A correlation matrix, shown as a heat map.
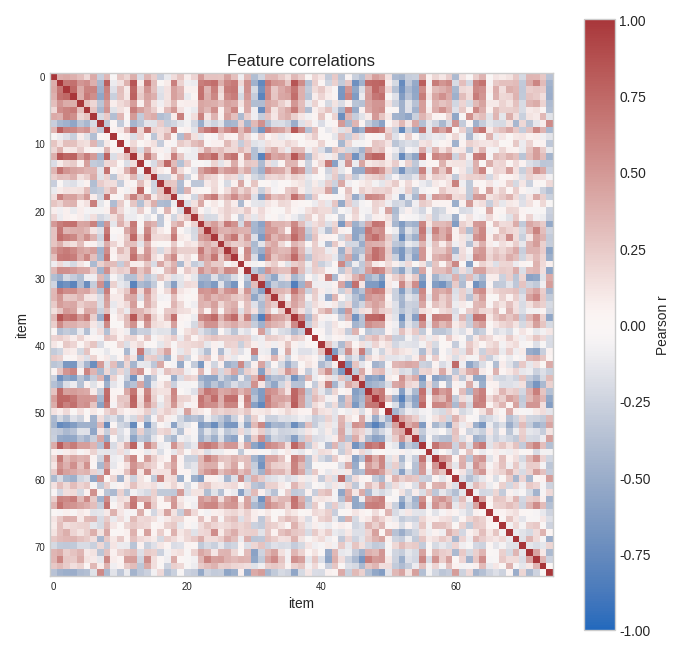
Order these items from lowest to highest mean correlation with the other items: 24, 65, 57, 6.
65, 6, 57, 24
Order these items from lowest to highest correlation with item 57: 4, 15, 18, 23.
15, 4, 18, 23
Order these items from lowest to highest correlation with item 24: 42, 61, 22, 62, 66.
62, 42, 61, 66, 22
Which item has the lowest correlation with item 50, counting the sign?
51
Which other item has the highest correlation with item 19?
6
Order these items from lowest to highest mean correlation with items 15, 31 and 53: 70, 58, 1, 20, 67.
1, 58, 67, 20, 70
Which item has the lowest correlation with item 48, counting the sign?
52
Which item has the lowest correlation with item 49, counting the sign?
31
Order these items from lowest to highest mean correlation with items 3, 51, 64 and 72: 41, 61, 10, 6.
41, 10, 6, 61
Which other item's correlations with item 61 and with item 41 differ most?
30
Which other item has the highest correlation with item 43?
60
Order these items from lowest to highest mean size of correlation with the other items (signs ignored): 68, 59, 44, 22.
68, 44, 59, 22
